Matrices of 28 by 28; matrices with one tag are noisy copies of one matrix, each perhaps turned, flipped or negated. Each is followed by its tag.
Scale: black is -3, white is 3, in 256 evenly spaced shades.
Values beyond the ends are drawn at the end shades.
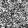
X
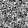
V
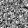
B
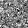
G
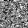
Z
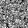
B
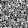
Z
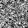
G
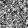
G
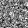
B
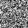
Z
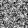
V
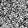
G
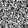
Z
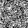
V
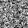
Z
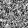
B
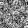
X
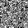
Z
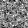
V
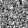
B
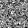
G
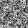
X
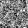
X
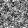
V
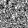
B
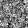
X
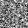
Z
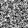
Z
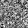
G
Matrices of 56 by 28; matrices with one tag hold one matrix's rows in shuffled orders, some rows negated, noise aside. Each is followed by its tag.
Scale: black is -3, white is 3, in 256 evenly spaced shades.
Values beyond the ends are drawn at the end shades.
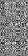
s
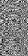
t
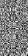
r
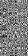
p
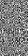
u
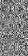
u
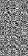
r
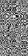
r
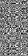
r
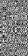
p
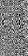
u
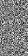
u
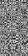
r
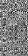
p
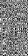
p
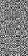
s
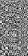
t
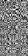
r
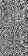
u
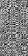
r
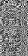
t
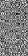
s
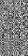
u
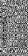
p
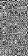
p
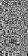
t
